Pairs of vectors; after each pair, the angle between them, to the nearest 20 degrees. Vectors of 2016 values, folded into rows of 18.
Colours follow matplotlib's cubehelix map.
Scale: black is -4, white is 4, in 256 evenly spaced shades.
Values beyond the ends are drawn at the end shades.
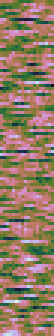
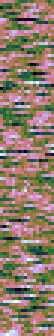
20 degrees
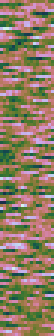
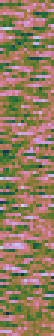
20 degrees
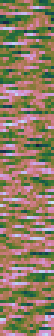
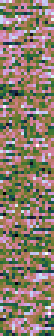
140 degrees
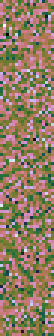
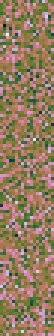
160 degrees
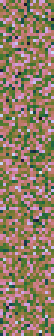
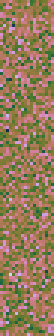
120 degrees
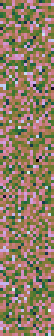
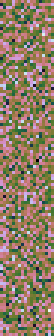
20 degrees
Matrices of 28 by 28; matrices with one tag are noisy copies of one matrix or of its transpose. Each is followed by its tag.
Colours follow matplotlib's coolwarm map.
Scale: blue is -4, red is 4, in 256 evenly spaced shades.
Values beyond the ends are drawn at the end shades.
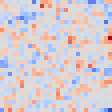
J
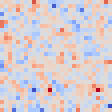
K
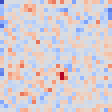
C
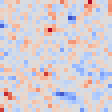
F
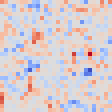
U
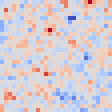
F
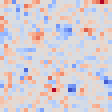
U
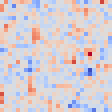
U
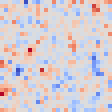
F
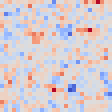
U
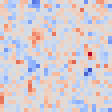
U
